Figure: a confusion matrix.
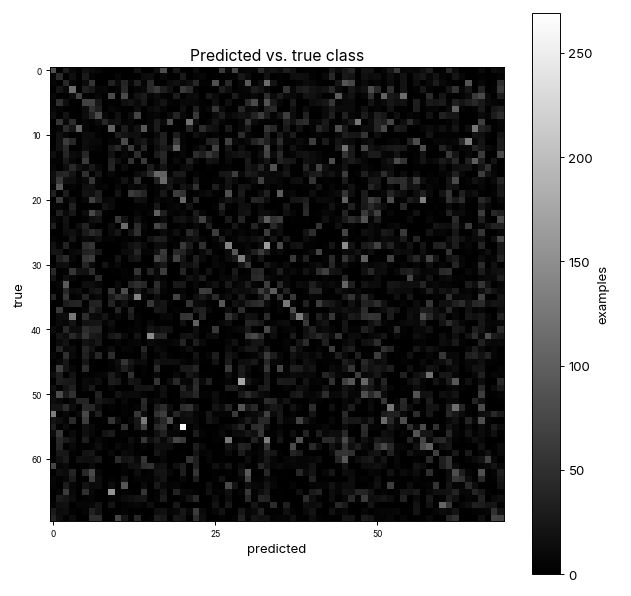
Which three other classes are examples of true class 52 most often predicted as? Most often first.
62, 29, 66
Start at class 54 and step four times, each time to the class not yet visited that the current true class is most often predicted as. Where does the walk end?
4
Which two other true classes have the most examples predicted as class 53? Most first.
14, 0
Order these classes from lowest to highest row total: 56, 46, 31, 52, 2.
56, 46, 31, 2, 52
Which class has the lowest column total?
8
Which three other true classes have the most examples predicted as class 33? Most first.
27, 57, 2
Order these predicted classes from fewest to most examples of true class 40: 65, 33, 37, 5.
37, 65, 5, 33
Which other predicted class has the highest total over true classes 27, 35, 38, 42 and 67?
33
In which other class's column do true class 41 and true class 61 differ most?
15
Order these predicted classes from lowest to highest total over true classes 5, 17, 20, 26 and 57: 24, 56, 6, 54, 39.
24, 39, 54, 56, 6
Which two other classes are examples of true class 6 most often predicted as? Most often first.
62, 25
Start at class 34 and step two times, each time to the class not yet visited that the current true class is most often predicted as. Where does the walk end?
64
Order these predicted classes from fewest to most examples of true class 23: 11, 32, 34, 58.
58, 11, 32, 34
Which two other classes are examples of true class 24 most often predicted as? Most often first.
11, 16
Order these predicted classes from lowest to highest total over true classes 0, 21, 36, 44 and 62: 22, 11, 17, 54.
11, 54, 22, 17
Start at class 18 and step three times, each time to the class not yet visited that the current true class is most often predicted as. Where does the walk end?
51
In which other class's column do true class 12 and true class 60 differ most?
19
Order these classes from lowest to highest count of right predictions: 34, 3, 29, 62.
62, 34, 3, 29
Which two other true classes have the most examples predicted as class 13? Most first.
35, 7
